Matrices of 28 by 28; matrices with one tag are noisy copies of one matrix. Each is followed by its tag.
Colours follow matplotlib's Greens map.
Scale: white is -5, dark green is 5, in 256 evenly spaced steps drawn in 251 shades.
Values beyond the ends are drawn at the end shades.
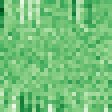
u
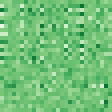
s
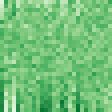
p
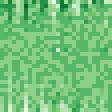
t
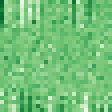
u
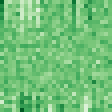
u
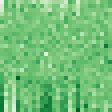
p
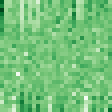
u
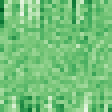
u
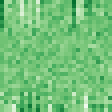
u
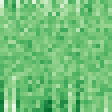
p
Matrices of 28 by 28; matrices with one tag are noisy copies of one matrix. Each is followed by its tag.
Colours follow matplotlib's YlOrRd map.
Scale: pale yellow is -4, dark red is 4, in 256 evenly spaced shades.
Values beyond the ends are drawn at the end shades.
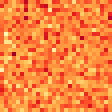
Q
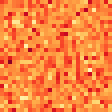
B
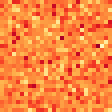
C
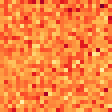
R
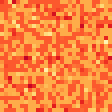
C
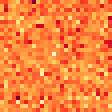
R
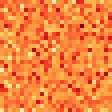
Q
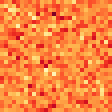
C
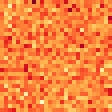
R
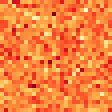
C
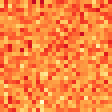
R
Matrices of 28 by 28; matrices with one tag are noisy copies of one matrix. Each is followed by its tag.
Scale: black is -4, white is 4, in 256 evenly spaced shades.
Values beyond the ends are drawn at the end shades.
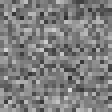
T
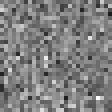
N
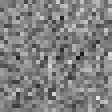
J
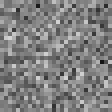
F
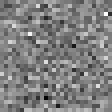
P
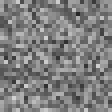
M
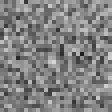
J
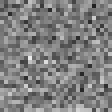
P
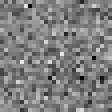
T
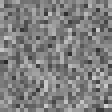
F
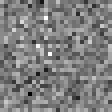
M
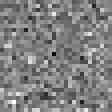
P
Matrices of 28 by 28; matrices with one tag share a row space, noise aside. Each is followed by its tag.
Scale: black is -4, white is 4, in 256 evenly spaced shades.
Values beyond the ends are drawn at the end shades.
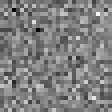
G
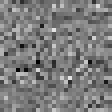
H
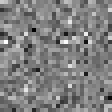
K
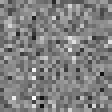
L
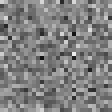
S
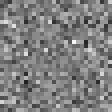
K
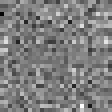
S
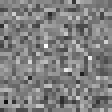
G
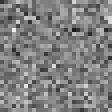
K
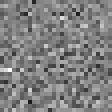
G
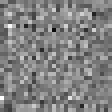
L
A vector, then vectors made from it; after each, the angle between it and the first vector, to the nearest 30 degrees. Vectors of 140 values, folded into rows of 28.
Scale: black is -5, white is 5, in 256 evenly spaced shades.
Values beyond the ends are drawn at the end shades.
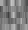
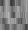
150 degrees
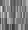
120 degrees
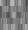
30 degrees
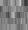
30 degrees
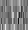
60 degrees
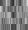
150 degrees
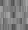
150 degrees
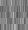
60 degrees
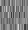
90 degrees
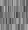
60 degrees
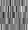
90 degrees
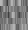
30 degrees
